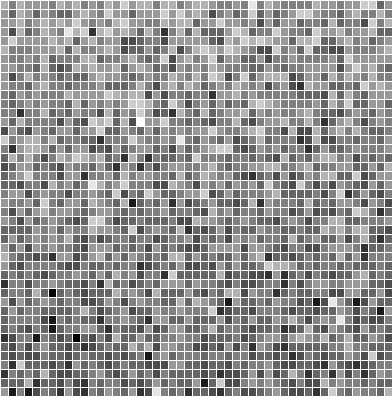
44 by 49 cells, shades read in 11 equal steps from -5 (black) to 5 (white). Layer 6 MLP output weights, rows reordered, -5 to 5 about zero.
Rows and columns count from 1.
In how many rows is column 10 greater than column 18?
16
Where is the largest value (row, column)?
14, 18
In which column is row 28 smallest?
46
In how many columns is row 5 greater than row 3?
19
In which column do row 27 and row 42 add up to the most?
37
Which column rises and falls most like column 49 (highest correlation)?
26
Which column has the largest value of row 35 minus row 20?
11
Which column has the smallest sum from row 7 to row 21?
20
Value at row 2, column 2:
-1
